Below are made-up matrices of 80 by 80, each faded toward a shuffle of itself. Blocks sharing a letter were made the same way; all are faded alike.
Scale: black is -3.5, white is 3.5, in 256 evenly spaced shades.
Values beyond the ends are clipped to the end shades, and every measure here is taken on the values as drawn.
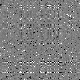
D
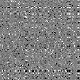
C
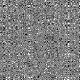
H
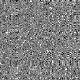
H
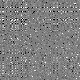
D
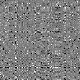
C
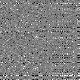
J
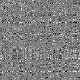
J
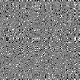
C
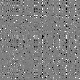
D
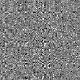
H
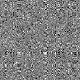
H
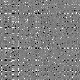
D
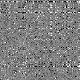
J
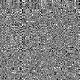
H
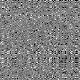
J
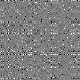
D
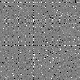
D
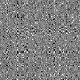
H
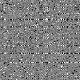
J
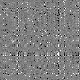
D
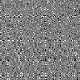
J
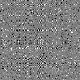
C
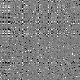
D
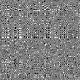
C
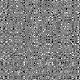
C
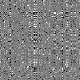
D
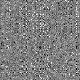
H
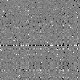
D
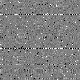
J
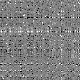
D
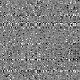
J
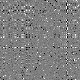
D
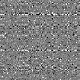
J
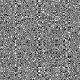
H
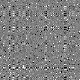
D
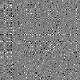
D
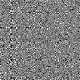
H
